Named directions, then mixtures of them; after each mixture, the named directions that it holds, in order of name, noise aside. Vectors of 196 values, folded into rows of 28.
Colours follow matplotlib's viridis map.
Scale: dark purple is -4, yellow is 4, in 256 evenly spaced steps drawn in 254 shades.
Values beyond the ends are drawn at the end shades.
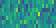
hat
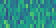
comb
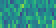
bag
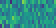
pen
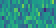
bag, hat.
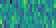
bag, pen.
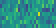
hat.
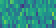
bag.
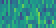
bag, comb, hat.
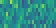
bag, comb, pen.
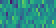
bag, comb, pen.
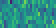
bag, hat, pen.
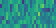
hat, pen.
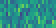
bag, comb.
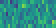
bag, comb, pen.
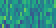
comb, hat, pen.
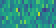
hat.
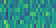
comb.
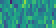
bag, pen.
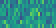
comb, hat.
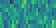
bag, pen.
